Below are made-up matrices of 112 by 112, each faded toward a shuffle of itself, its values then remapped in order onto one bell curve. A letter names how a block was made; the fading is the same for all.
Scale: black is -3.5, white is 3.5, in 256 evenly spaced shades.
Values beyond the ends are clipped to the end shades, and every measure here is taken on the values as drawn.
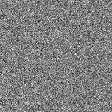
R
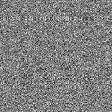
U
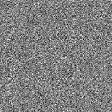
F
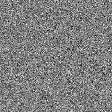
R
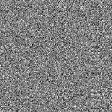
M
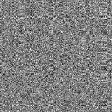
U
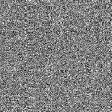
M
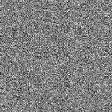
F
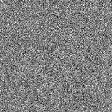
R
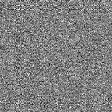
U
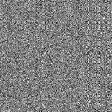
M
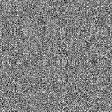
F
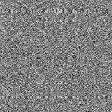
U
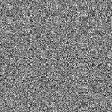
U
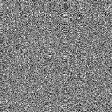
F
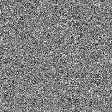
R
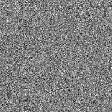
M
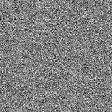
R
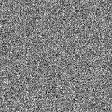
R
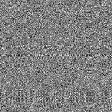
U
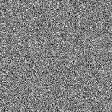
R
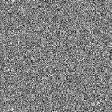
F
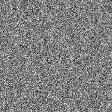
R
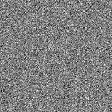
R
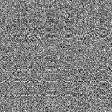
U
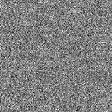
F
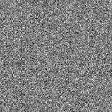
M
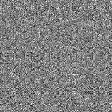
U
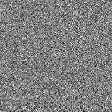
F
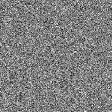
R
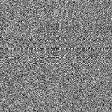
U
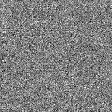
R
